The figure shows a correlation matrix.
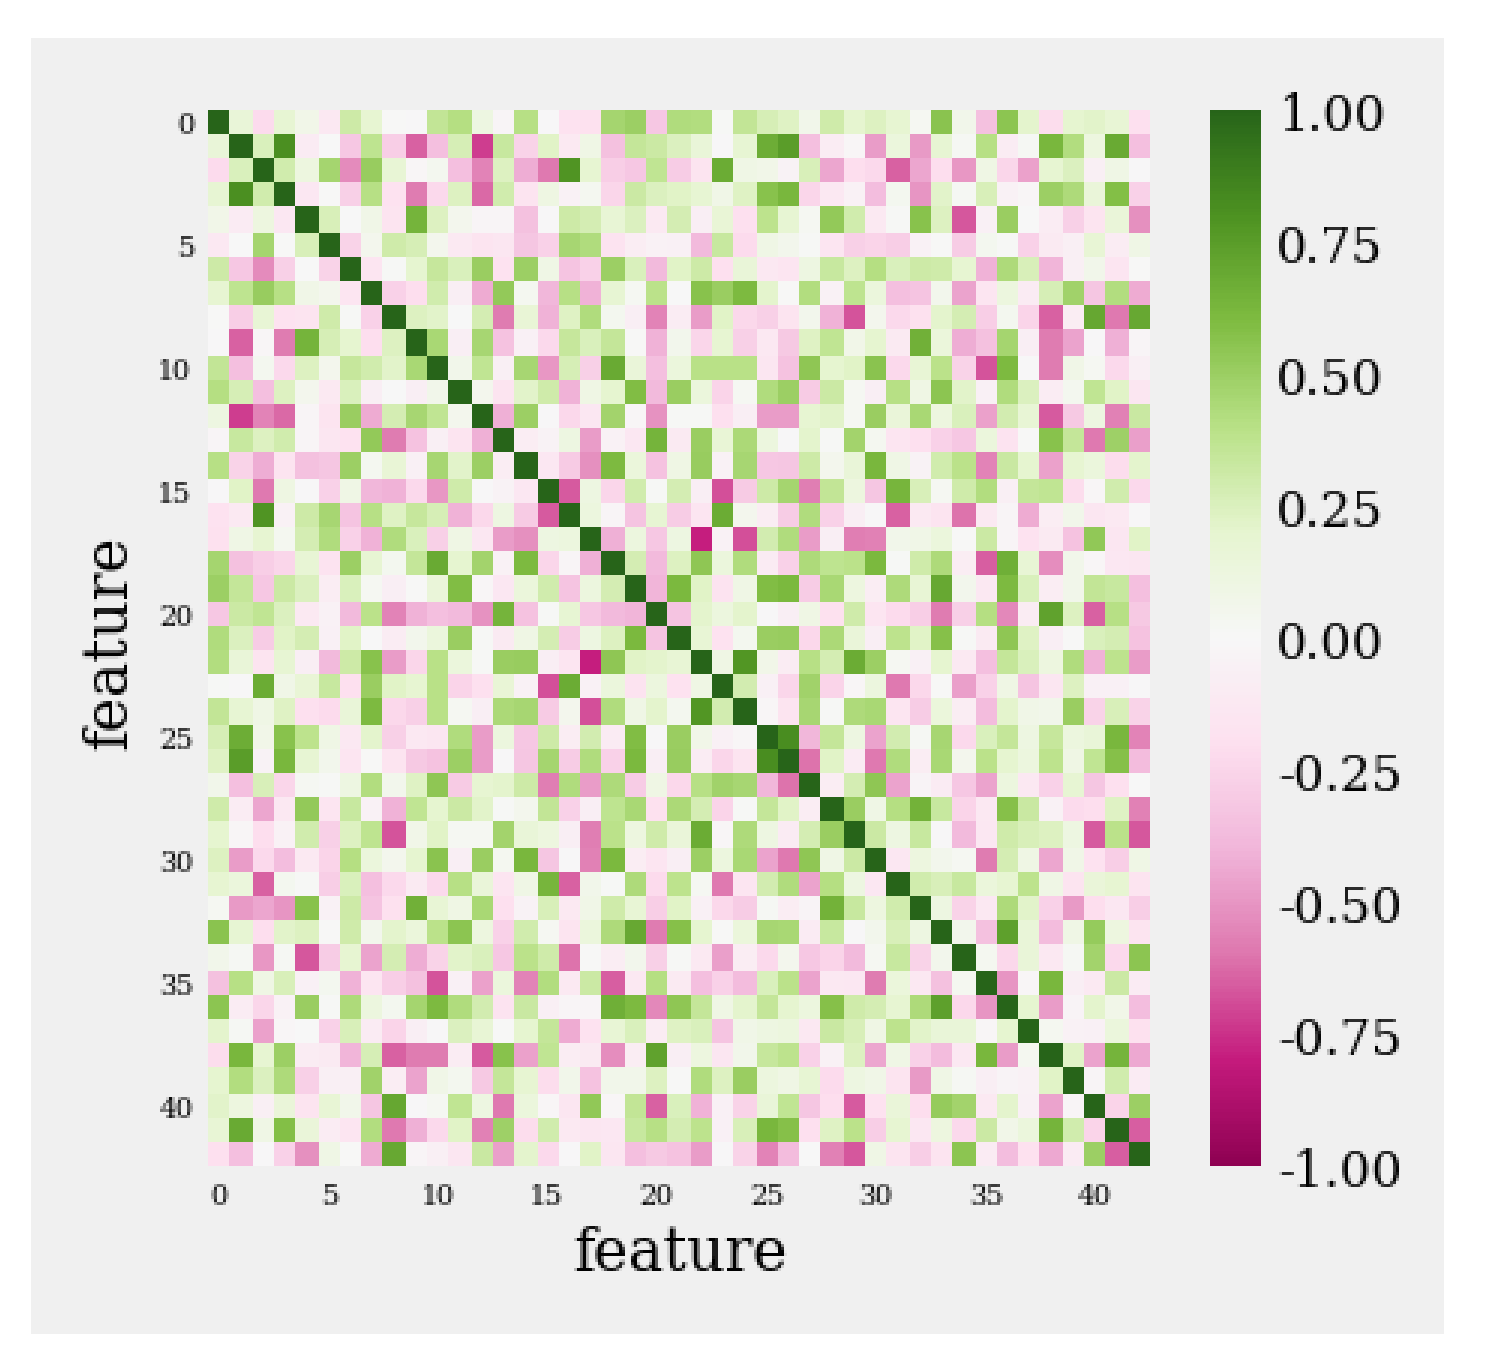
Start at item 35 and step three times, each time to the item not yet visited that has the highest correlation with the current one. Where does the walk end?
13
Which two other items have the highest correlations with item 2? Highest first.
16, 23
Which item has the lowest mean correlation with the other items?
42
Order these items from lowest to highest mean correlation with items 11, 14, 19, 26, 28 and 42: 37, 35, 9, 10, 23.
23, 35, 9, 10, 37
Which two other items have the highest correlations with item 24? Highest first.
22, 7
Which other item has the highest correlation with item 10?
18
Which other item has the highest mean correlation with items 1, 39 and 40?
3
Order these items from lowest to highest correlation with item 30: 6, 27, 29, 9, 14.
9, 29, 6, 27, 14
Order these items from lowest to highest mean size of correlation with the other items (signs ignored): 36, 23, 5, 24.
5, 23, 24, 36
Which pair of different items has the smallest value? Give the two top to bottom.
17, 22
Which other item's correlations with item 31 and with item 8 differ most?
15
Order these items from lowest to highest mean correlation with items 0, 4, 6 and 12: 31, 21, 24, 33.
24, 31, 21, 33
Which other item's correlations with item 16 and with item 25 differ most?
26
